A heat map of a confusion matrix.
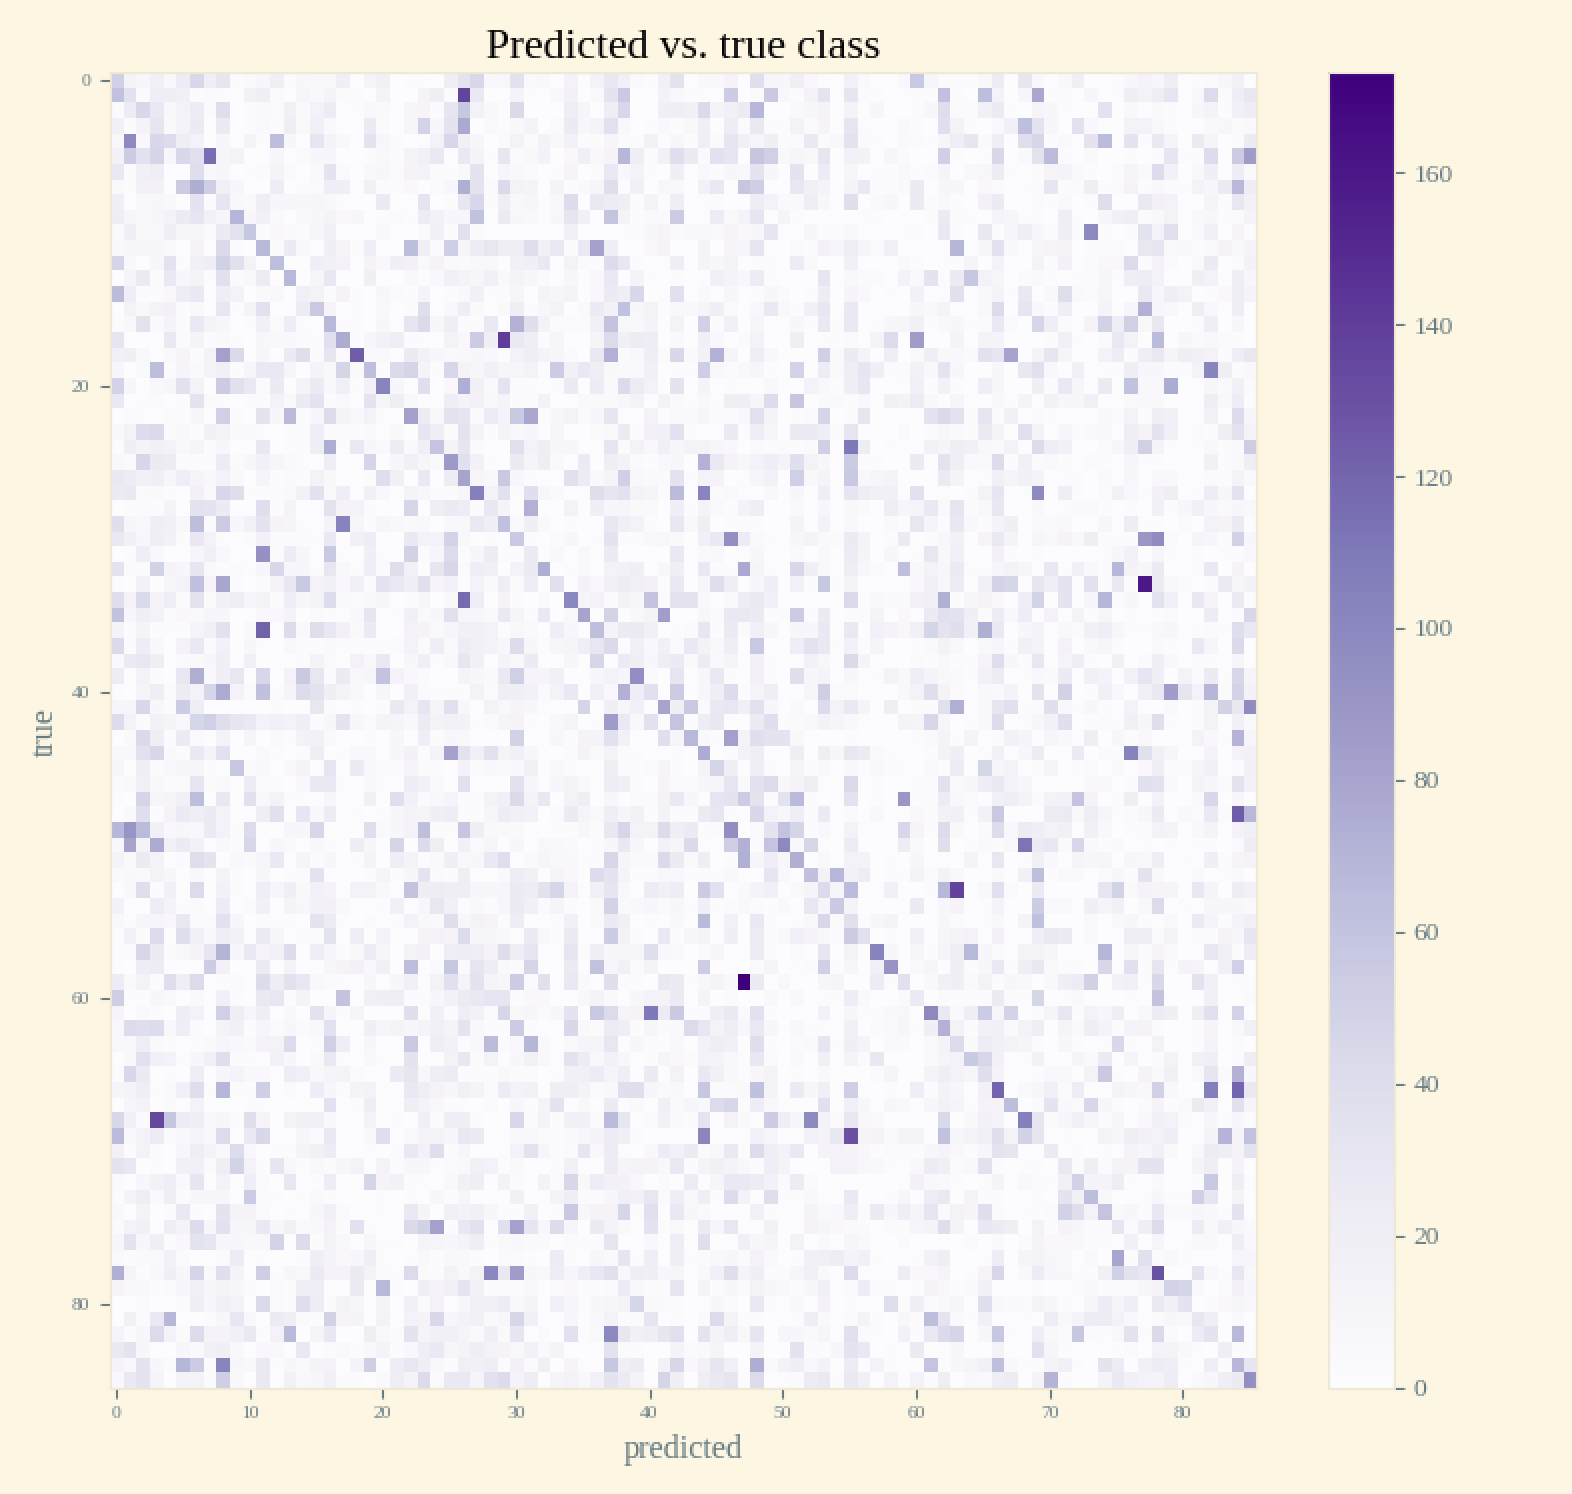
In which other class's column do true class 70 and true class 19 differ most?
82
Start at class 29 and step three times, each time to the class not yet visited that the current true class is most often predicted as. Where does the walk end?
78
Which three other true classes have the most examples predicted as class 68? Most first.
50, 3, 69
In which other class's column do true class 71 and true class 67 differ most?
9
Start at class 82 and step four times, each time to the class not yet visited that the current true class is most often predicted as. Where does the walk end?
8
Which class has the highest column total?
37
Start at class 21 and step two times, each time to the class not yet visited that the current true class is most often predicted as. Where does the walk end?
47
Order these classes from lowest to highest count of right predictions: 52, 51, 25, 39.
52, 51, 25, 39
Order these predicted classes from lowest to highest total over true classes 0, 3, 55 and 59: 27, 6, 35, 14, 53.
35, 14, 53, 27, 6
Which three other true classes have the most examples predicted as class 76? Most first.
44, 20, 16
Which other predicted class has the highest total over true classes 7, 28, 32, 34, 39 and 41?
6
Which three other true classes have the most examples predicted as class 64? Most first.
57, 13, 4
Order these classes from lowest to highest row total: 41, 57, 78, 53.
57, 41, 53, 78
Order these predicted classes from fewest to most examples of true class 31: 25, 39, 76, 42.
39, 76, 42, 25
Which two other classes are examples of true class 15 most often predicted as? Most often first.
77, 38
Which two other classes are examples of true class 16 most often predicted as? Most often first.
30, 37
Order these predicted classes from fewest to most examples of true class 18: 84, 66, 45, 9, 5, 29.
29, 5, 84, 66, 9, 45
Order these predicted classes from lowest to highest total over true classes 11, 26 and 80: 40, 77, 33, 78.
40, 77, 33, 78
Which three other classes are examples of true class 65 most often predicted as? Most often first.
84, 74, 1
